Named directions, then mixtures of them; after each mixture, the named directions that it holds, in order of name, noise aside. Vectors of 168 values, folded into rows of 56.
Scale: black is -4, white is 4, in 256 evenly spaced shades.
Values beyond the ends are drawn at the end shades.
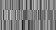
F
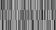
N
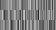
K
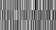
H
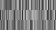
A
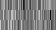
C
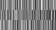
C, H.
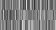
F.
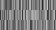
A.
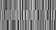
A, H, K.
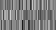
F.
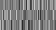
F.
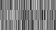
C, F, N.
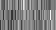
C.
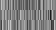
C, N.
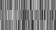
C, F, N.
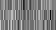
C.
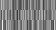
N.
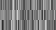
C, N.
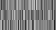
K, N.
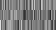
C, F, H.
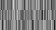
N.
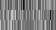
C.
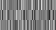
H, K.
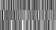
F, K.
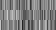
C, F, N.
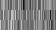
C.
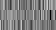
A, C, F.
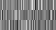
H.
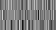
F, K.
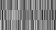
C, H, N.
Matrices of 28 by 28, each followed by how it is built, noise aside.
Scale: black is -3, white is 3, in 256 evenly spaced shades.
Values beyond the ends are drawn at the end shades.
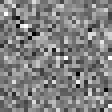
banded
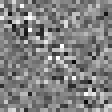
banded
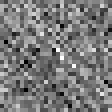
Toeplitz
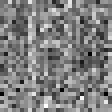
blocks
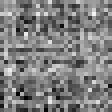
blocks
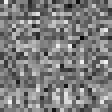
blocks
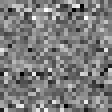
uneven rows
